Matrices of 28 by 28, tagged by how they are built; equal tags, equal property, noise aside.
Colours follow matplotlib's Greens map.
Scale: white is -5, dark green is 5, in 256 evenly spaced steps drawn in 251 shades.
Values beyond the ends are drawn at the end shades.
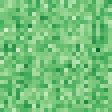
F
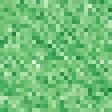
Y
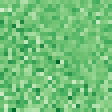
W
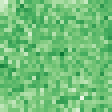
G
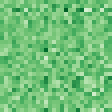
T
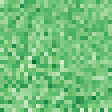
W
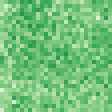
G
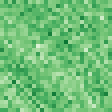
Y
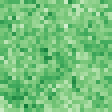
G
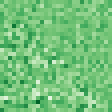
W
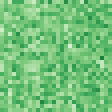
F
